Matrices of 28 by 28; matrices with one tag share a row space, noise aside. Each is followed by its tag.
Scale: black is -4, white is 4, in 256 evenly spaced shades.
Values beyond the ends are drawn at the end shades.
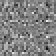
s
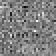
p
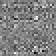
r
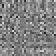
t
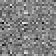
p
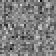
s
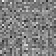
p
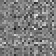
r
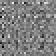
t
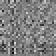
t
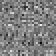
s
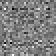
s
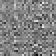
r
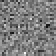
s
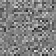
r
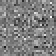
r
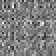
t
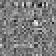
r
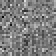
p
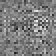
r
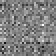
t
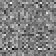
s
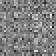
r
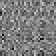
t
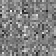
p
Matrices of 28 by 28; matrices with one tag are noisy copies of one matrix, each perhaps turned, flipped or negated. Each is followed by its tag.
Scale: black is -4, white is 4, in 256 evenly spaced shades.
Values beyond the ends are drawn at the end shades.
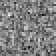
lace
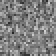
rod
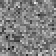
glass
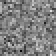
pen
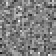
glass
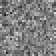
pen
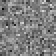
lace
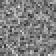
glass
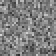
lace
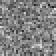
rod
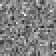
lace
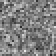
pen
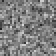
rod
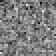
lace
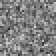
pen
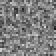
rod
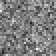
pen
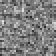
rod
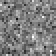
pen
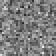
lace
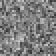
pen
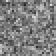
pen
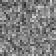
pen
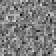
glass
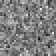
rod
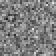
glass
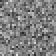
glass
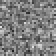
rod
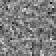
rod
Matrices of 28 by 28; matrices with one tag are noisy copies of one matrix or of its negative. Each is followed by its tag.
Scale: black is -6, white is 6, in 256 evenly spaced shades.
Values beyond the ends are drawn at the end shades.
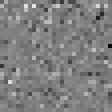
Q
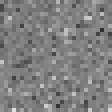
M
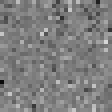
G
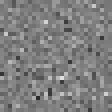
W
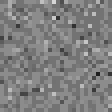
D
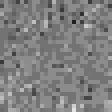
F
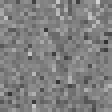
G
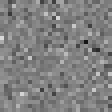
D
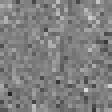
G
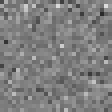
Q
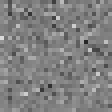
D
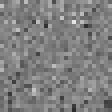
F
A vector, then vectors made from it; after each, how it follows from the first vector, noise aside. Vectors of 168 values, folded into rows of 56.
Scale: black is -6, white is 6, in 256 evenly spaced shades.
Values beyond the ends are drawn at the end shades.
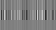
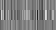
negated.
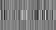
sign-scrambled.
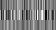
scaled up.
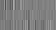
wrapped around, negated, shrunk.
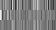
wrapped around, negated.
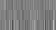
wrapped around, negated, shrunk.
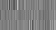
wrapped around, negated, shrunk.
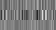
sign-scrambled.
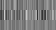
sign-scrambled.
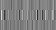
negated, partly zeroed.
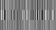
negated.
